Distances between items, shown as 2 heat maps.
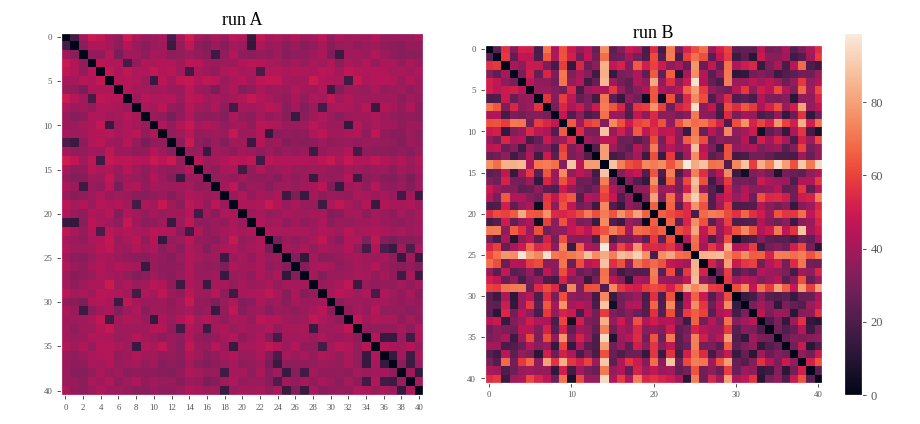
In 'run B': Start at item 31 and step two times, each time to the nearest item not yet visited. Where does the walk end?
35
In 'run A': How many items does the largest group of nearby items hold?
5
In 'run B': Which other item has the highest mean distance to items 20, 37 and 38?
14
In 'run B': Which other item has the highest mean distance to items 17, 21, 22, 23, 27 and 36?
25
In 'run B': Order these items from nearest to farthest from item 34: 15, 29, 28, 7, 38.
15, 28, 38, 7, 29
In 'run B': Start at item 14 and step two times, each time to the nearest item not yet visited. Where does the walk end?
9
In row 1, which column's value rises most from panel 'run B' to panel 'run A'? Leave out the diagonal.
32
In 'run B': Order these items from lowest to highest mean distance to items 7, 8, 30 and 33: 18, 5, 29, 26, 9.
26, 5, 18, 9, 29
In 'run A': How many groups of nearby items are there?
13
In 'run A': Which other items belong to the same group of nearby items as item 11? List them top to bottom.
23
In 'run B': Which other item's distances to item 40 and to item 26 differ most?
24
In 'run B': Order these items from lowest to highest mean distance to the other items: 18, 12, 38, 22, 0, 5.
12, 0, 5, 18, 38, 22
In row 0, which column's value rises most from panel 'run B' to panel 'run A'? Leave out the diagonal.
19
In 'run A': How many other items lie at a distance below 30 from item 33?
3
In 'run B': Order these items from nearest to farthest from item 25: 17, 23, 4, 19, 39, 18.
39, 23, 19, 17, 18, 4
